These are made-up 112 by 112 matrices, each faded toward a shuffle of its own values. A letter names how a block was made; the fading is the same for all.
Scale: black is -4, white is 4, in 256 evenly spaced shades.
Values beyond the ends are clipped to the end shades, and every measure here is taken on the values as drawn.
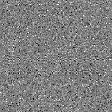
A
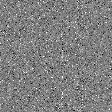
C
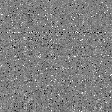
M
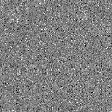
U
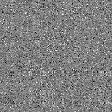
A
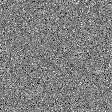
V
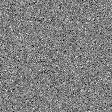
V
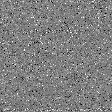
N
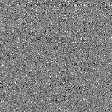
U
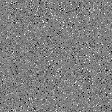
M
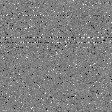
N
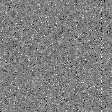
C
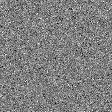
V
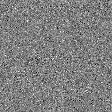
V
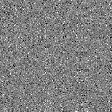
U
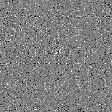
M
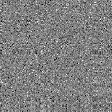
A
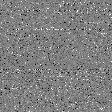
N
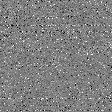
N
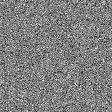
V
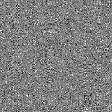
A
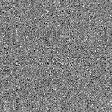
U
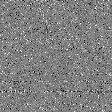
N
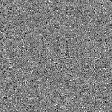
A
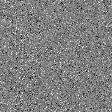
C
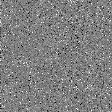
C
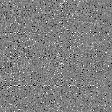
M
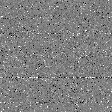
N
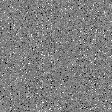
C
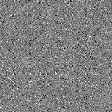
A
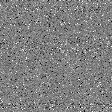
N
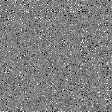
M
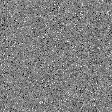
C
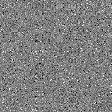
A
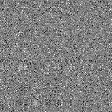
U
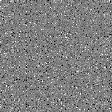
M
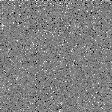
M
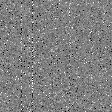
C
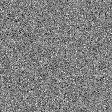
V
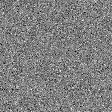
V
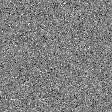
V
